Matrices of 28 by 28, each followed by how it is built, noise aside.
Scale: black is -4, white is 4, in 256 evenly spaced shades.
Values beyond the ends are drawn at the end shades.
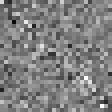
banded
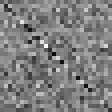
diagonal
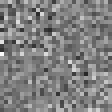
block diagonal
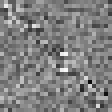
banded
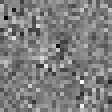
block diagonal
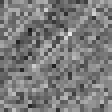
Hankel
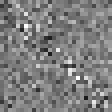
banded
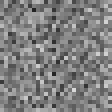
repeating rows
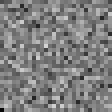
noise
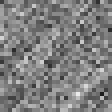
Hankel
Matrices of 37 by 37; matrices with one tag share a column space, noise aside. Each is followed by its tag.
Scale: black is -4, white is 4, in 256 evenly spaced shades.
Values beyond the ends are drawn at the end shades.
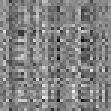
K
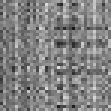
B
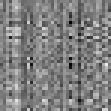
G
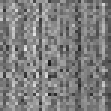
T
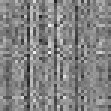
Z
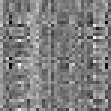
G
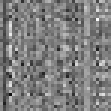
T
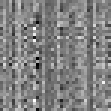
G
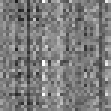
T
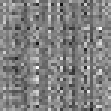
B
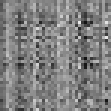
G
